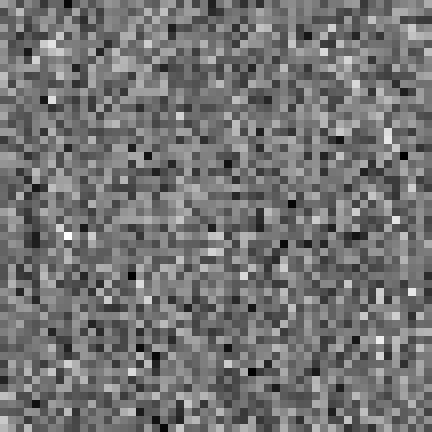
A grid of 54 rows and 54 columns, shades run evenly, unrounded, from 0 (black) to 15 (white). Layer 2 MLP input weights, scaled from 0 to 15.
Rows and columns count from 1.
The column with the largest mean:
7
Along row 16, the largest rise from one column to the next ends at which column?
30
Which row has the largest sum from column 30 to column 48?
16
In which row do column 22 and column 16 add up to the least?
43
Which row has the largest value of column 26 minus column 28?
50
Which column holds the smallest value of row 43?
45
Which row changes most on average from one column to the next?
38
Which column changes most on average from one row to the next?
18
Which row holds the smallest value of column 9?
1
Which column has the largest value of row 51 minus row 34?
24
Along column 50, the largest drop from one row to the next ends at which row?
29
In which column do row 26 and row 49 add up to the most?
14
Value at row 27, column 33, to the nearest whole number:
3
